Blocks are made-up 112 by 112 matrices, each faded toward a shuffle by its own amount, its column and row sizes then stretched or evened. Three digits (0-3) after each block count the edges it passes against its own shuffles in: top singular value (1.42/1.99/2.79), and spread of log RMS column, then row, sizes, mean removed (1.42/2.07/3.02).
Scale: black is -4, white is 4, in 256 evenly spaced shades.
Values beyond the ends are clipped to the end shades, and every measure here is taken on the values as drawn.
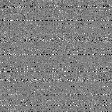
2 1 3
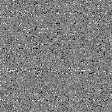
0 1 2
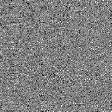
2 1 1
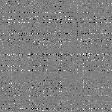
1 2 3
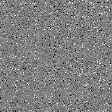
0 2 1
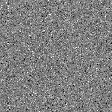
1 1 0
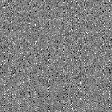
2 2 0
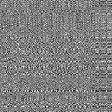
3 1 3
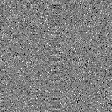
2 0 0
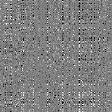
3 3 2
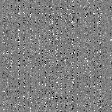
0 3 1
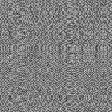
3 0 0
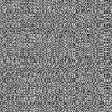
3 3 0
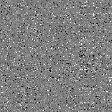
2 1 1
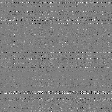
2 1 3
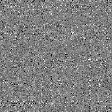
1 2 2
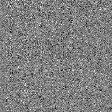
1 2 0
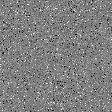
0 1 0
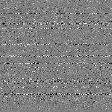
2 0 3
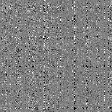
1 3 2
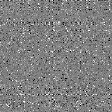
2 2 2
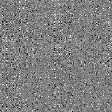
2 2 1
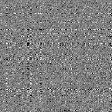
2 2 3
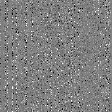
0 3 0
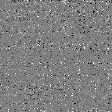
0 2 2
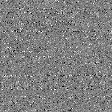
1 0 2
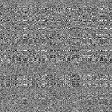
3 1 3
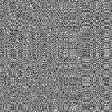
3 1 1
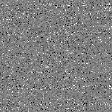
0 2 2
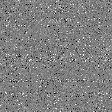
0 1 2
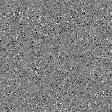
1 1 1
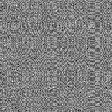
3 0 0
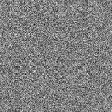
2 1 0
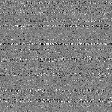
2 0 3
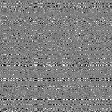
3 0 3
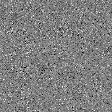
0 1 1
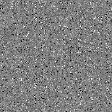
0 2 1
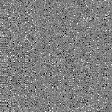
2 2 0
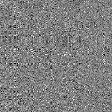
2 2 1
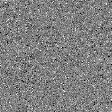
1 1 0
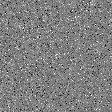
0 0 0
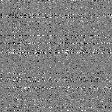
2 2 3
